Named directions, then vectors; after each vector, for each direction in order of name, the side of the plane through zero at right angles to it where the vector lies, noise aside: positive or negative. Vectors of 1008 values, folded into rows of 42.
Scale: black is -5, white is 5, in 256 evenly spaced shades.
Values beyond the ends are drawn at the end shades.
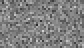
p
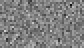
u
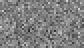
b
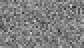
negative, negative, negative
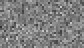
negative, positive, negative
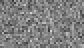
negative, positive, positive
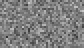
positive, positive, negative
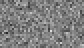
negative, positive, positive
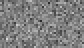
negative, positive, negative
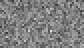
negative, positive, positive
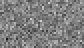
positive, negative, positive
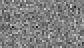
negative, negative, negative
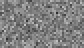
positive, negative, positive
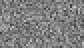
positive, positive, positive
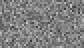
negative, negative, negative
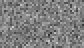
positive, positive, positive
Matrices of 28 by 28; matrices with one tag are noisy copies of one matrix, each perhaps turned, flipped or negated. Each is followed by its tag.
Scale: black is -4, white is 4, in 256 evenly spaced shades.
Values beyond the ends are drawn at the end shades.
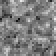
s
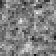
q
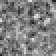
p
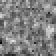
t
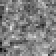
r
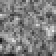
t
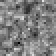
q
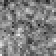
r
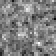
q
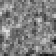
t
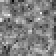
s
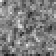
r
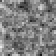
t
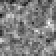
t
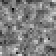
s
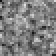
p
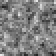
s
